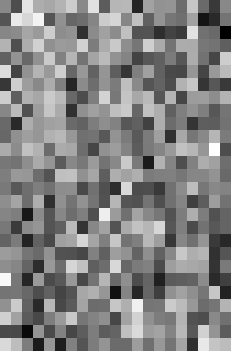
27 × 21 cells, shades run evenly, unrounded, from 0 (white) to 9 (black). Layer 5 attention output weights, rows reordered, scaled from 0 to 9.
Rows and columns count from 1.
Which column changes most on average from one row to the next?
2
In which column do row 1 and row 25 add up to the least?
7
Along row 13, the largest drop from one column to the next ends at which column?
15
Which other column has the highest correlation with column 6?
4
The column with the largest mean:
21
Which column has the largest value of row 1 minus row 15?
20
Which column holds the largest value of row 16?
5
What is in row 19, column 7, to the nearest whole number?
3
